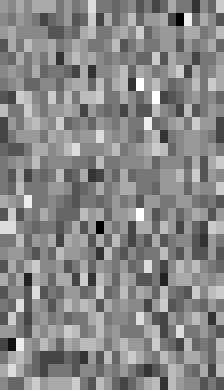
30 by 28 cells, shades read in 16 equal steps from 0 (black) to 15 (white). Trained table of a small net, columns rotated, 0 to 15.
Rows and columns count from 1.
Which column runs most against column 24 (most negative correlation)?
23
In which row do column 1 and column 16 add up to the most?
18
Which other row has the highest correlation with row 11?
8
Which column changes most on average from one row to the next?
13
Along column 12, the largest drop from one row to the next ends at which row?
6
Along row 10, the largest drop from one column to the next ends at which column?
20
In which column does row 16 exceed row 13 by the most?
4
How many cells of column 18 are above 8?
11
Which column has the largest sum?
3
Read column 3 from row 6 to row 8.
8 9 12
